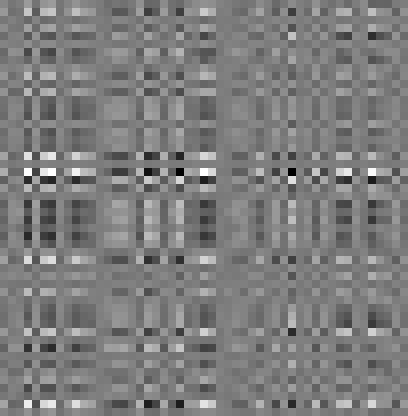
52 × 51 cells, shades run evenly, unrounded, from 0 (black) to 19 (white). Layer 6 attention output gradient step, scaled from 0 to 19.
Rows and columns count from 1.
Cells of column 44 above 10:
19
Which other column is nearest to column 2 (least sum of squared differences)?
8
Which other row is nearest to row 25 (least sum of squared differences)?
38
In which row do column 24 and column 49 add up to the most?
22
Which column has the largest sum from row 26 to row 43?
23
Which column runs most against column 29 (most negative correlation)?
28
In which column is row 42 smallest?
37
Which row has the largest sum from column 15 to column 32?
44
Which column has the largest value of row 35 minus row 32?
47
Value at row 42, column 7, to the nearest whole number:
15
